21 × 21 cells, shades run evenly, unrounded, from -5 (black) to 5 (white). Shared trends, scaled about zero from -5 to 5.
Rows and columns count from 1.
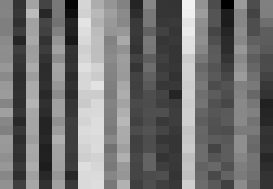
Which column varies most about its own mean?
21
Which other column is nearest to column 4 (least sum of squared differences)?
2
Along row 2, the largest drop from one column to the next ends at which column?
4
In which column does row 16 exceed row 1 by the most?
18
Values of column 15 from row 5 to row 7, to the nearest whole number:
4 4 3
